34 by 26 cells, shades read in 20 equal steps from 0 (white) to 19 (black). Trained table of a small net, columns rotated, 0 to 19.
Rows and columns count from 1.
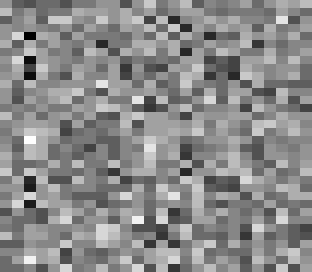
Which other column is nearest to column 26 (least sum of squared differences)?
19
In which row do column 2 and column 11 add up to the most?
1
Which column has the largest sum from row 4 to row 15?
3
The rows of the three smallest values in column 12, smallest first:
28, 13, 34
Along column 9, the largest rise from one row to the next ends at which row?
12
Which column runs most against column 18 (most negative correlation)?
2
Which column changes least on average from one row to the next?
8
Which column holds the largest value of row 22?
16
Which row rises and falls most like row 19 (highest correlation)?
20
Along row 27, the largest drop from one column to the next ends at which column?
24
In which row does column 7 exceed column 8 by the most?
7
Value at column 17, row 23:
6
